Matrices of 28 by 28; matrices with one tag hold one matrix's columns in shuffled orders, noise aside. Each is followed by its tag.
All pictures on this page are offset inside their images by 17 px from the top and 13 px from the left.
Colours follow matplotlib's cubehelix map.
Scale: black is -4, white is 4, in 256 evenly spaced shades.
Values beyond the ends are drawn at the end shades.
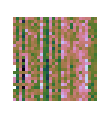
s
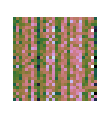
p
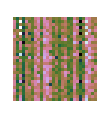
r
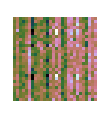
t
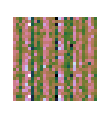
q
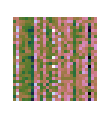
p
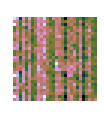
q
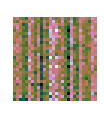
p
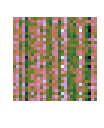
p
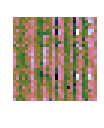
t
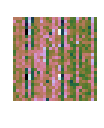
t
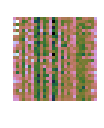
r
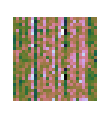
t
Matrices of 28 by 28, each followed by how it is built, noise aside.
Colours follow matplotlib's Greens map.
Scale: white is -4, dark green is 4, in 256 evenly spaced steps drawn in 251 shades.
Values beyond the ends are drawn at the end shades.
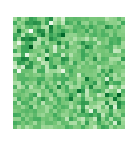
block diagonal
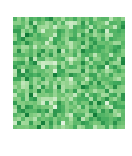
repeating rows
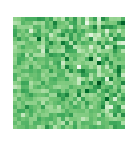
upper triangular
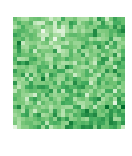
smooth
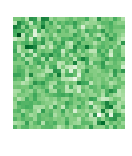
block diagonal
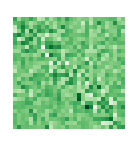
banded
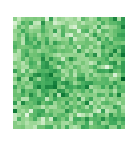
smooth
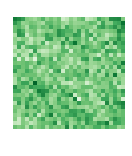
smooth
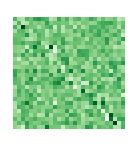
banded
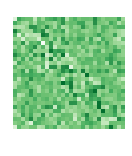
banded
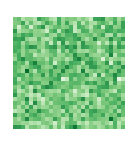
repeating columns
